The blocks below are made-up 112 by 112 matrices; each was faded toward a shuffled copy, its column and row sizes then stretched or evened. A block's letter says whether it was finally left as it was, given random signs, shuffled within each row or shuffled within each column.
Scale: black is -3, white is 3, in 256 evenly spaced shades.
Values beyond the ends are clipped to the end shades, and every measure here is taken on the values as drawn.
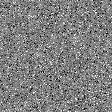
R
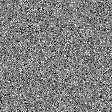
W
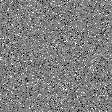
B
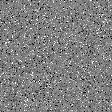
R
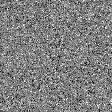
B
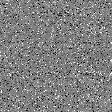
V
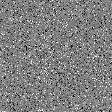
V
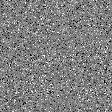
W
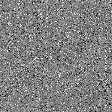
W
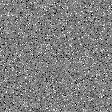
R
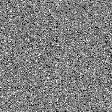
V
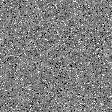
R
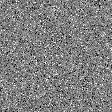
B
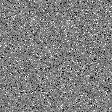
R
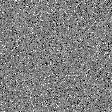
B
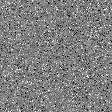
R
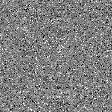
V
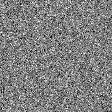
B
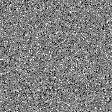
W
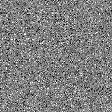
V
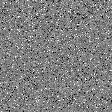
R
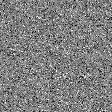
R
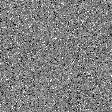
B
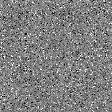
V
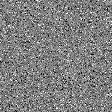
V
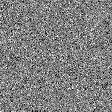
R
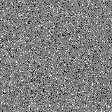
B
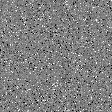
R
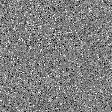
W
